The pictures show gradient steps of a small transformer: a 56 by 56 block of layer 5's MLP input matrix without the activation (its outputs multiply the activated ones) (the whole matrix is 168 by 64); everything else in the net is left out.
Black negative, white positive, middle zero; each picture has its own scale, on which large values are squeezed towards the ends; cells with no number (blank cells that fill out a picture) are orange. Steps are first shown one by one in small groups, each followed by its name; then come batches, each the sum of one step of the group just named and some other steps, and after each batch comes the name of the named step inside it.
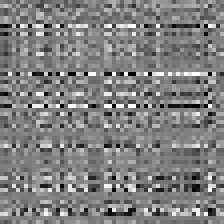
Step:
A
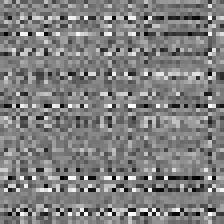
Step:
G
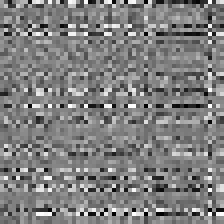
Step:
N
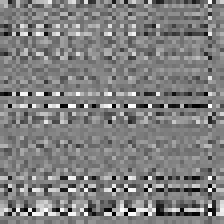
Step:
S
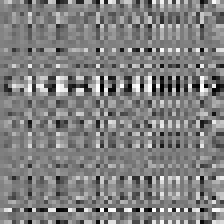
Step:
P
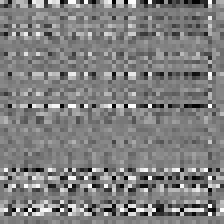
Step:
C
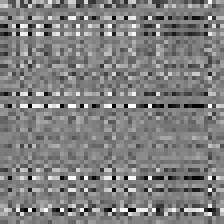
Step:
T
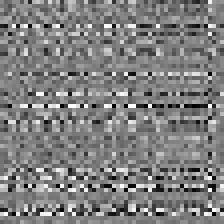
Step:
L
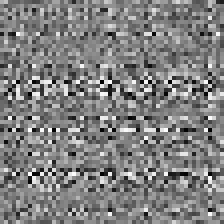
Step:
G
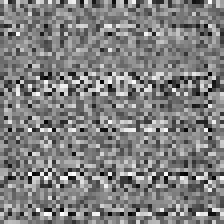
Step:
A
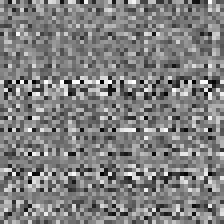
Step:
C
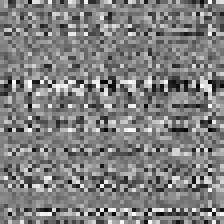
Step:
N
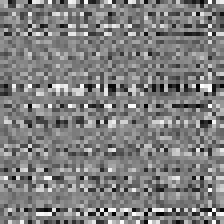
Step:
N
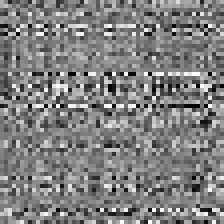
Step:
A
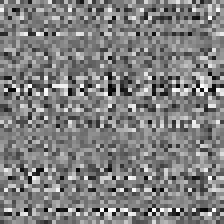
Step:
G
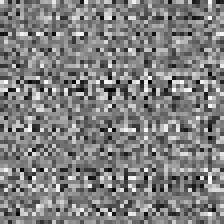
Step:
G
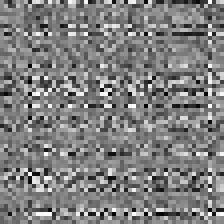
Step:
N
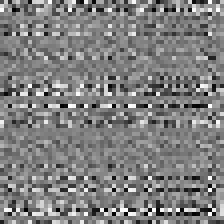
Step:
S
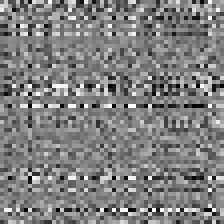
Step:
T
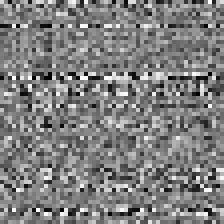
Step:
A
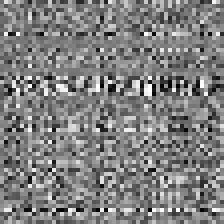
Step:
P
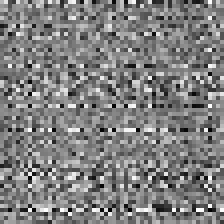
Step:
T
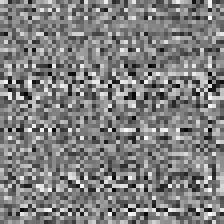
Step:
G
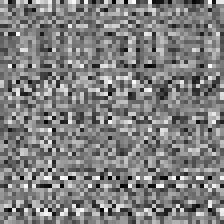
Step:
N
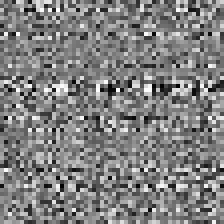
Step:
P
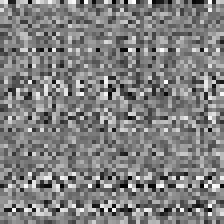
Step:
N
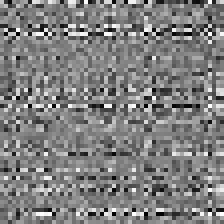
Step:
N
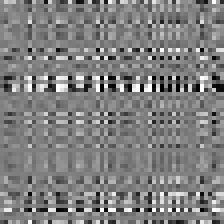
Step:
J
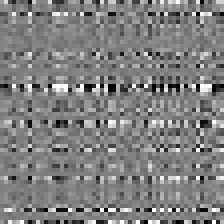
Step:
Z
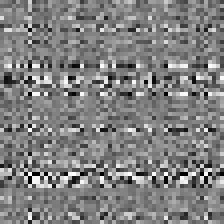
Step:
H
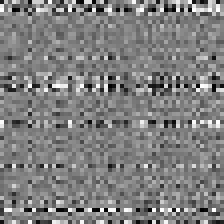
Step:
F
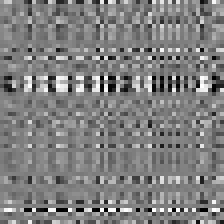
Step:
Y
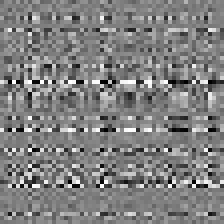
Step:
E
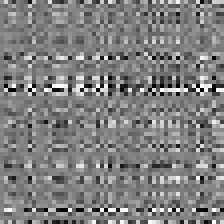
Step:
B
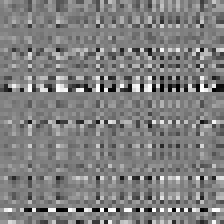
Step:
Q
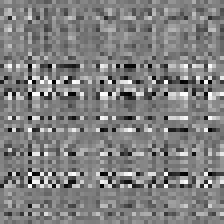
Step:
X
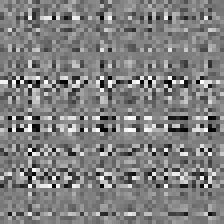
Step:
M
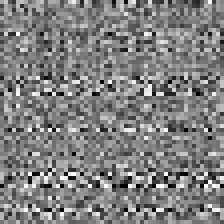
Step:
H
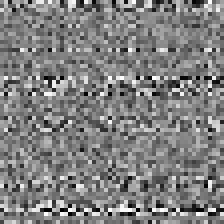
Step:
F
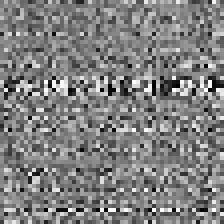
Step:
Y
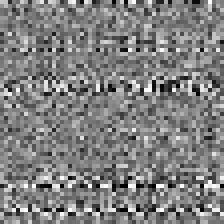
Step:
J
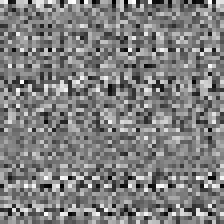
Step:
Z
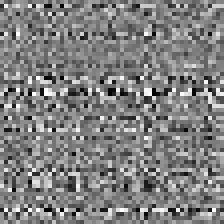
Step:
X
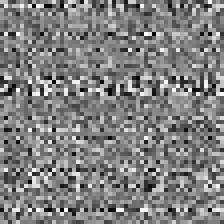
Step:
X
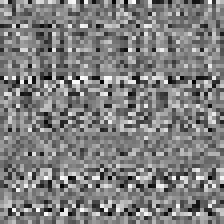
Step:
X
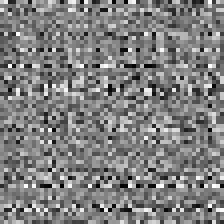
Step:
Z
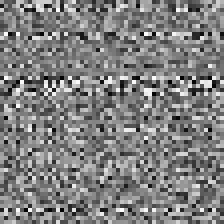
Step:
M
